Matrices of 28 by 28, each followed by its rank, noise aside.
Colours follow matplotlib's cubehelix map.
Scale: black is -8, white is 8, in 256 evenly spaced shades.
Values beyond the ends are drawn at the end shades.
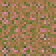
four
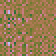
three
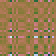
one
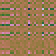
one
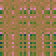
one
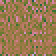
four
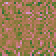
four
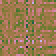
four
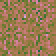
six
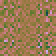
three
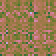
three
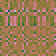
two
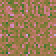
four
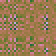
two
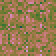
six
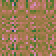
three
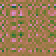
two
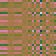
one
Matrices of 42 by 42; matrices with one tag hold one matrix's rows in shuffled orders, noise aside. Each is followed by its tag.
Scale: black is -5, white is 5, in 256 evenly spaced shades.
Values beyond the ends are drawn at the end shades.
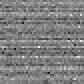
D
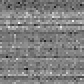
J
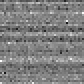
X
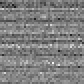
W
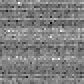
J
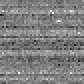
W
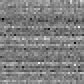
D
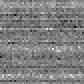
W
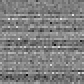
J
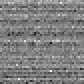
J
